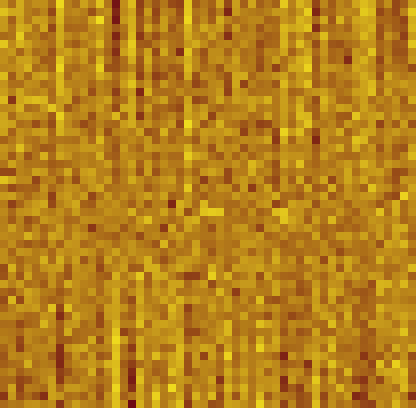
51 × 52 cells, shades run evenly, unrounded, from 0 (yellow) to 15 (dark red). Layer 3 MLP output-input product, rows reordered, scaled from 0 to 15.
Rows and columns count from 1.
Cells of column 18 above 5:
34
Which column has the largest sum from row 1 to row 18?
15
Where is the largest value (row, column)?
51, 17
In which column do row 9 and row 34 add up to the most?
18
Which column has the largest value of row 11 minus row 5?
3
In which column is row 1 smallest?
8
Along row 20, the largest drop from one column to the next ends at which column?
24
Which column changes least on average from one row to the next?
32
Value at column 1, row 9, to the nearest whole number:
6
